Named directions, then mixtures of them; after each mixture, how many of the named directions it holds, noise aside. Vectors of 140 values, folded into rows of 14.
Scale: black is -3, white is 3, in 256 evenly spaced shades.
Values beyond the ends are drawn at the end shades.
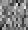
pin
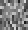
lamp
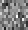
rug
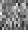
two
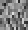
three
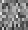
two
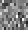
one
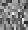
three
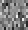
one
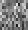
two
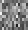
two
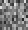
three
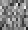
one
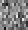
one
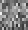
two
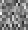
three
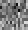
three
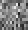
three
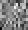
three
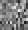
three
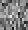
two
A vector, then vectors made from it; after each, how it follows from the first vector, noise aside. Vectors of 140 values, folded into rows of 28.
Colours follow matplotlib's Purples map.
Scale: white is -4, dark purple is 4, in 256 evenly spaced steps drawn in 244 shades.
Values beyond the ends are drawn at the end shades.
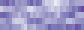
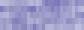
negated, shrunk.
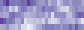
reversed.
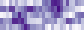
negated, scaled up.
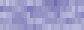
negated, shrunk.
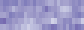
reversed, shrunk.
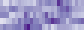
reversed, negated.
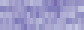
negated, shrunk.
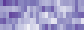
reversed.
